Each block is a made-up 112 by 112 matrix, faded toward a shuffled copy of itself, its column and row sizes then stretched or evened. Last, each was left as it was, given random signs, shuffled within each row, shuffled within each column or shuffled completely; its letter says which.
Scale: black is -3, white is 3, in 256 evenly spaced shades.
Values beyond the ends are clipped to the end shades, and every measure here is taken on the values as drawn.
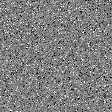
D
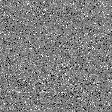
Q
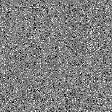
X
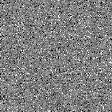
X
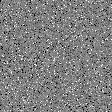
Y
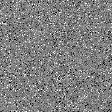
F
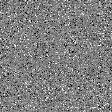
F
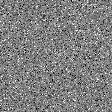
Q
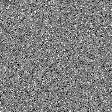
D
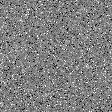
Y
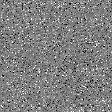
X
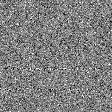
Q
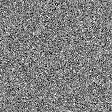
Y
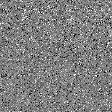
F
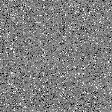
F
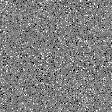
X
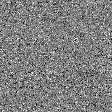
Q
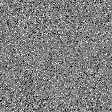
Q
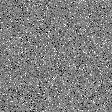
Y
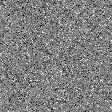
Y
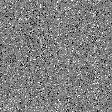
D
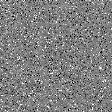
X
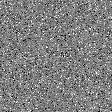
Y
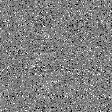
X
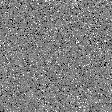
Q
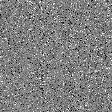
D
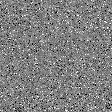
Q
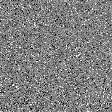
Q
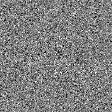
F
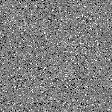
X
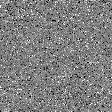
Q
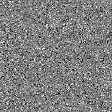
X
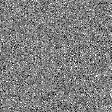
X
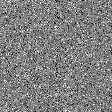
D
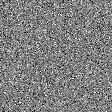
Y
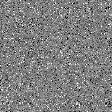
X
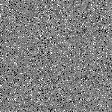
X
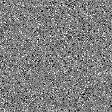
X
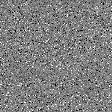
Q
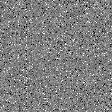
F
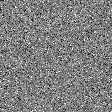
Y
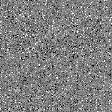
X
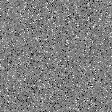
D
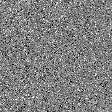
D
